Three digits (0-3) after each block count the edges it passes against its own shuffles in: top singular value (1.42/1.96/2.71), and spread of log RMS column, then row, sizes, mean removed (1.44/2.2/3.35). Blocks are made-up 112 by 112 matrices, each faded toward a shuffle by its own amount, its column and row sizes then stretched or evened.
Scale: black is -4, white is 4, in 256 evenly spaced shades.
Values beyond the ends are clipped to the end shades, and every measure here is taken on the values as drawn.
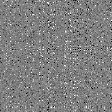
2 2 1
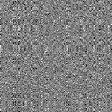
3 2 0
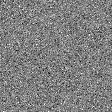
0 0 0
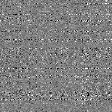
0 2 3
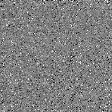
1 1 1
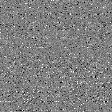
1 0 2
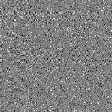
2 0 1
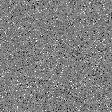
1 0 0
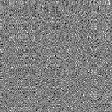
3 1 0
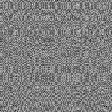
3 0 0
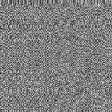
3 2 0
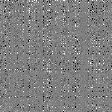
1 3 2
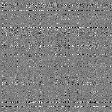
2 2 3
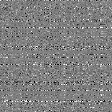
2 1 3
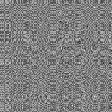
3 1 1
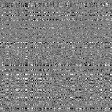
3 1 3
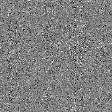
0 2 1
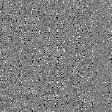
2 2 0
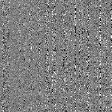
1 3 0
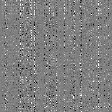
2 3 1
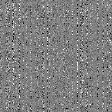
0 3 1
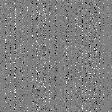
1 3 0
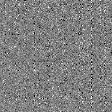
1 2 1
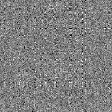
2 2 1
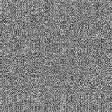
2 1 0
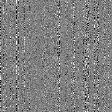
2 3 0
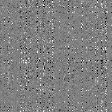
0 3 2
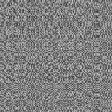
3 1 1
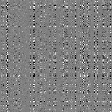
3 3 2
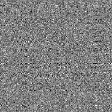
2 1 2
